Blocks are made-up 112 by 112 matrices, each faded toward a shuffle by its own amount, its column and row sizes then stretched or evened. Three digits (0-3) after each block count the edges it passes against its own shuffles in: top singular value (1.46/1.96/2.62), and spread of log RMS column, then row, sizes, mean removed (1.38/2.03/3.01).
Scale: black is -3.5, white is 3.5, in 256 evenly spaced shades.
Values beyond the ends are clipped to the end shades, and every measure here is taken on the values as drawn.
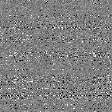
1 2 3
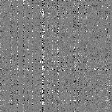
1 3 2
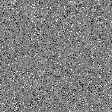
1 1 1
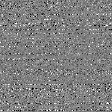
0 1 3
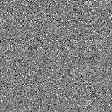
2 0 1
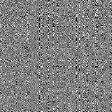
2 3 2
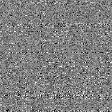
1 1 3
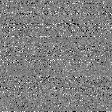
0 0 3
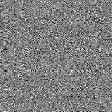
2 1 2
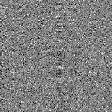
2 1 0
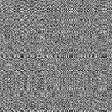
3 1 3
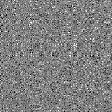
3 1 1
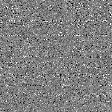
1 1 2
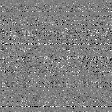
2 1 3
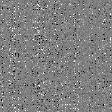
0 3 2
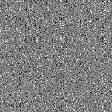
2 1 0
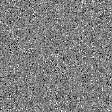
0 2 0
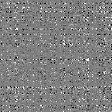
1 3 3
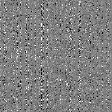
0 3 1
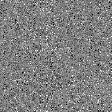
1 2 0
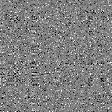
2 1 1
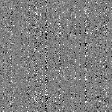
0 3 1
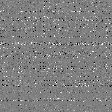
0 1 3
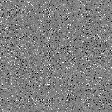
2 1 1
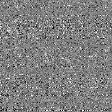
0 2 3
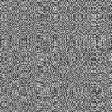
3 3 0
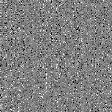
2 2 0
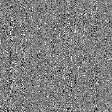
0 3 1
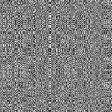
3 3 2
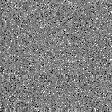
2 0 0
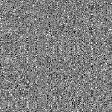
2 2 0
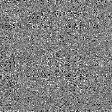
1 2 2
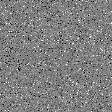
0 0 2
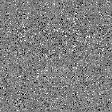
1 2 2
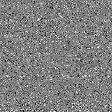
0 0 2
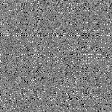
2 1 2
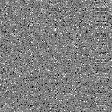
2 1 0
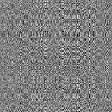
3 3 1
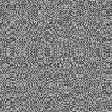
3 0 1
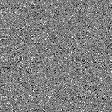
2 0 1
